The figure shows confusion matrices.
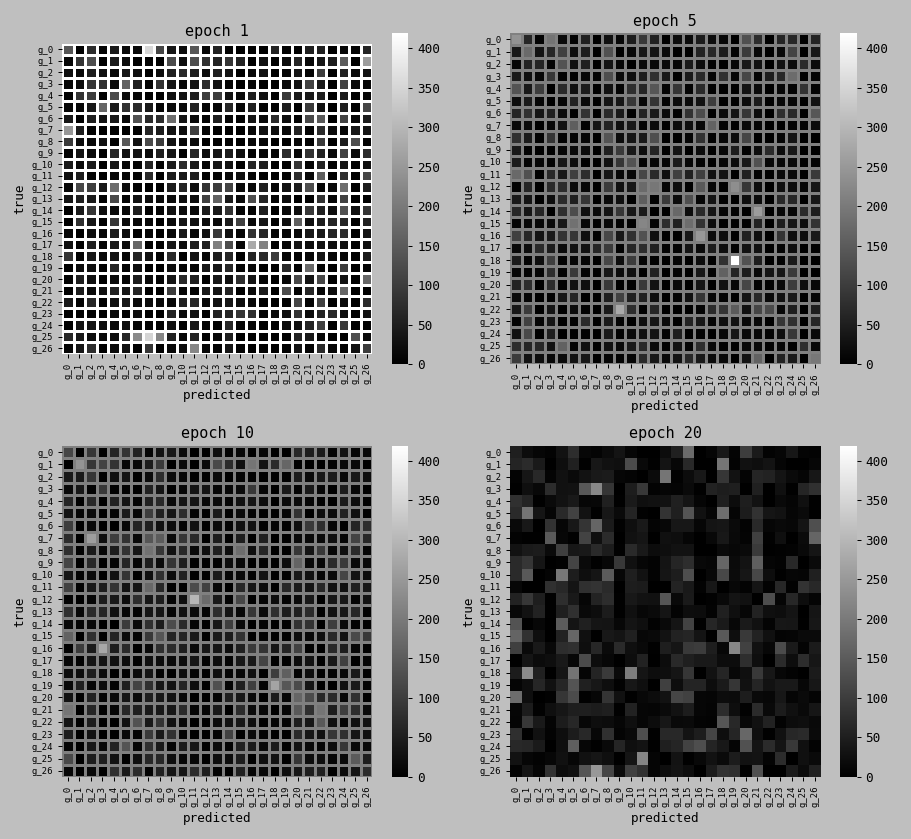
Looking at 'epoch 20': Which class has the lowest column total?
g_12
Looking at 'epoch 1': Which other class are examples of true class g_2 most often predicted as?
g_22
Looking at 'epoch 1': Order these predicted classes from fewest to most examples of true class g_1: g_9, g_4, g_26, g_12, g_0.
g_0, g_4, g_12, g_9, g_26
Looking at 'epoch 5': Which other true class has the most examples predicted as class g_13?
g_15
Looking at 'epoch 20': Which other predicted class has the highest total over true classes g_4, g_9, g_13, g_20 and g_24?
g_5
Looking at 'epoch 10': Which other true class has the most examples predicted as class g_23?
g_14
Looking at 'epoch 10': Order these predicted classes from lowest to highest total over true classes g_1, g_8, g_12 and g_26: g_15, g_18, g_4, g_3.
g_18, g_3, g_4, g_15
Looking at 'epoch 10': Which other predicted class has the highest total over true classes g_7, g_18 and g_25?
g_2
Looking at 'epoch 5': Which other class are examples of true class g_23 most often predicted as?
g_1
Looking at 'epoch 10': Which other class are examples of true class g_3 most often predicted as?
g_16
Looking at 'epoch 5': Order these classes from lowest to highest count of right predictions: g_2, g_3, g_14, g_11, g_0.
g_2, g_3, g_11, g_14, g_0
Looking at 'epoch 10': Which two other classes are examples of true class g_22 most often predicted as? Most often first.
g_6, g_8
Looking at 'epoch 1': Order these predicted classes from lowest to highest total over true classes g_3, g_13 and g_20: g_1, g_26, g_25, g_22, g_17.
g_25, g_17, g_1, g_26, g_22
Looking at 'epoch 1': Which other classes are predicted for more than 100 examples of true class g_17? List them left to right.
g_6, g_13, g_14, g_16
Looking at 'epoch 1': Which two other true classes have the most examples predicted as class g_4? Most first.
g_12, g_13
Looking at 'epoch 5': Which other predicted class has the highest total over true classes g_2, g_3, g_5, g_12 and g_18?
g_19
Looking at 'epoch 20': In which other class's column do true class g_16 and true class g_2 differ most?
g_19
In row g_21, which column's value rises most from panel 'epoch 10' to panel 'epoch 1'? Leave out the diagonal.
g_19
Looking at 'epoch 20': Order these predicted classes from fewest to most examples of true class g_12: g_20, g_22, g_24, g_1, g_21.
g_21, g_20, g_24, g_1, g_22
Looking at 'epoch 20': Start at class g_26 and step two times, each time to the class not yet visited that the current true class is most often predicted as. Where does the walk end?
g_3
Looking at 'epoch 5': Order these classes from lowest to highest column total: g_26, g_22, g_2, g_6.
g_22, g_2, g_6, g_26
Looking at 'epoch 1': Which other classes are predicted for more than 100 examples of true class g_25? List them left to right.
g_6, g_7, g_8
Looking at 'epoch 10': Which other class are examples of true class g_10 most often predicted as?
g_24
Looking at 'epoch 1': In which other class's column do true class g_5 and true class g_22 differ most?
g_3
